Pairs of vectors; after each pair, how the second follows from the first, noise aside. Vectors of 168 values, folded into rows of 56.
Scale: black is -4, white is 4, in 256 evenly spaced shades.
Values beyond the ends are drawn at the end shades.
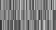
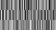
shuffled.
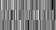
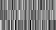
shuffled.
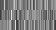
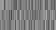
negated, shrunk.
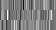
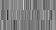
negated, shrunk.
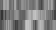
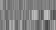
wrapped around, partly zeroed.
